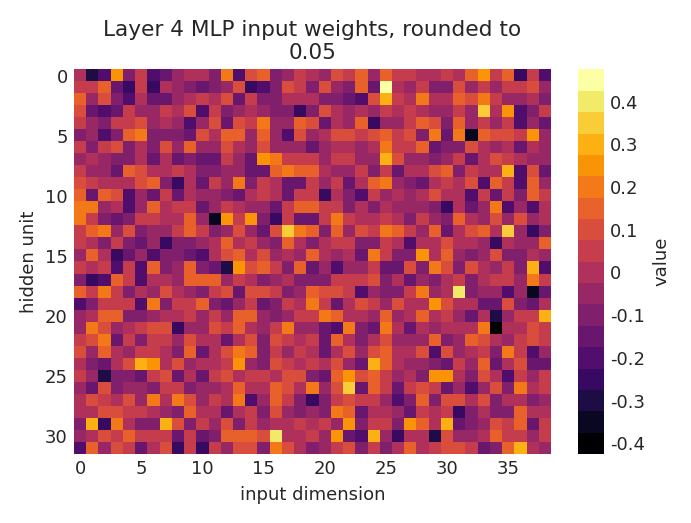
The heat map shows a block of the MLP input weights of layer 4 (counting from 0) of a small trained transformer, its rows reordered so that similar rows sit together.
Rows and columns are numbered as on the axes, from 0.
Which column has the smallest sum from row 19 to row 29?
34
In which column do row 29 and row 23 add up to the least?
37
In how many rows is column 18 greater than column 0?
14
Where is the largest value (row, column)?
1, 25
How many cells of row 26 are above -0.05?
22
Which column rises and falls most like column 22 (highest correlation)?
36
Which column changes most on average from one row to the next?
2
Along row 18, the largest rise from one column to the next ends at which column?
31
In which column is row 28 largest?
21
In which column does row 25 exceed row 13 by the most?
30
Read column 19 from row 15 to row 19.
0.15 -0.15 -0.1 0.15 0.2
